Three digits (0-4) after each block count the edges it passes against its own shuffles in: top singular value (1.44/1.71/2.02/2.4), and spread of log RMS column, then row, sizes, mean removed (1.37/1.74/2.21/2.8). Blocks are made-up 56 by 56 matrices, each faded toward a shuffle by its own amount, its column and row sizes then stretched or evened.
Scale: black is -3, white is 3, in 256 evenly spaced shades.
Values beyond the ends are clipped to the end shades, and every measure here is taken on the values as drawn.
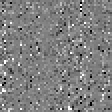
0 3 0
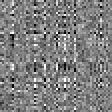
4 4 2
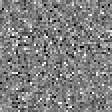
1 1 1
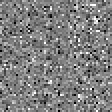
0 3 1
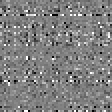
2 2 4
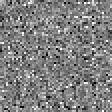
1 0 2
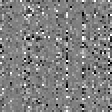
3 4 1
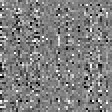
2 4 2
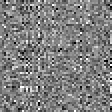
3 3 1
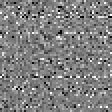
3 0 3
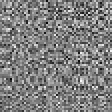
4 2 3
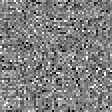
2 0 1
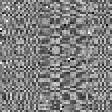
4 1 1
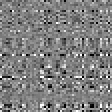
4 3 4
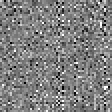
3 3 0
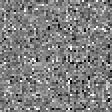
2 2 2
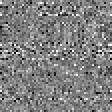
2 0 3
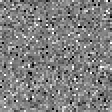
0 1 0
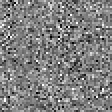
0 2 1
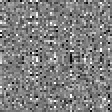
2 3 1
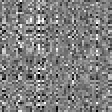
4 4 1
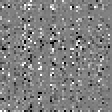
1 4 3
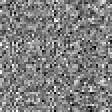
3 1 1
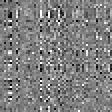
4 4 2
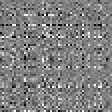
4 4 4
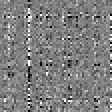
3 4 2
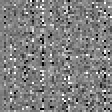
0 4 0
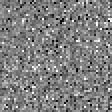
0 1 1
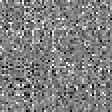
3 1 2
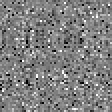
2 1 1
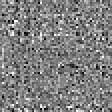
2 2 2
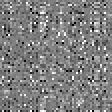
3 2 2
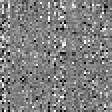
2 4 1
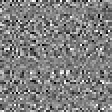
3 0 4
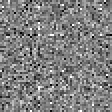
1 3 1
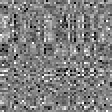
4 2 2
